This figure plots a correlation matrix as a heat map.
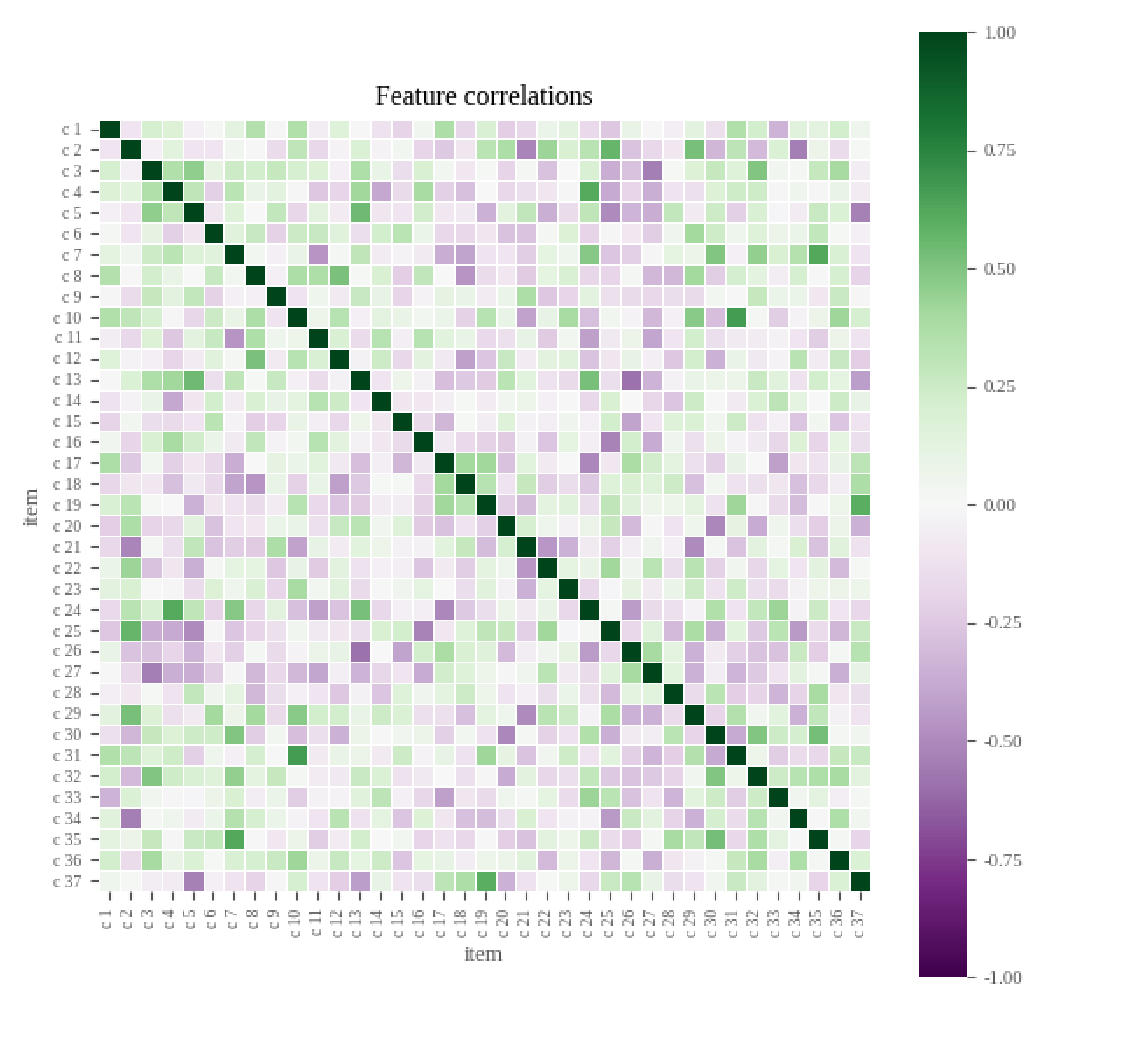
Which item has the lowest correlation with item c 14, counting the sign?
c 4
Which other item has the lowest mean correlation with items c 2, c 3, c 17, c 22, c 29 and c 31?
c 21
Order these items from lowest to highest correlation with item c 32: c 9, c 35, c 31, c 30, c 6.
c 31, c 6, c 9, c 35, c 30
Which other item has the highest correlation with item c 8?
c 12
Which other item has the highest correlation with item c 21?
c 9
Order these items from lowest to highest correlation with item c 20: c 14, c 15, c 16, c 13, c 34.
c 16, c 34, c 14, c 15, c 13
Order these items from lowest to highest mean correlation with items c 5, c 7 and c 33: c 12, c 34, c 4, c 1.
c 1, c 12, c 34, c 4
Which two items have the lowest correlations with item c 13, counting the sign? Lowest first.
c 26, c 37
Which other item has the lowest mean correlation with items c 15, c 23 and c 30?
c 17
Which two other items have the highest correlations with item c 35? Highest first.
c 7, c 30
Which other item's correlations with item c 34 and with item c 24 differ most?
c 2
